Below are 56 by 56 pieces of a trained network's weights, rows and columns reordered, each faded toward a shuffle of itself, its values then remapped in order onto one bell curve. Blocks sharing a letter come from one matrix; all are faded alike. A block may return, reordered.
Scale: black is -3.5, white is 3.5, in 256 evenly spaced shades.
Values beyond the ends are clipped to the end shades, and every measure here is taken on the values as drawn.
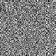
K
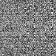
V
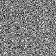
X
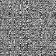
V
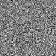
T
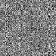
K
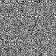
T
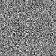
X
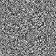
K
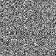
X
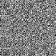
K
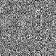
X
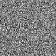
T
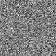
T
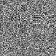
T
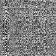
V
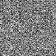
K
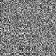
K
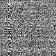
V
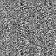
K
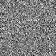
T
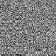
K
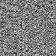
K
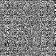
V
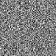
K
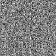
X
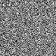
X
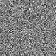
X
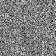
X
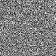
T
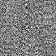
K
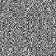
K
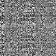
V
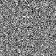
X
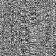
K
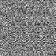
K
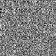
T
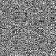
K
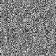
X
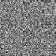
K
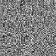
K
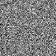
X
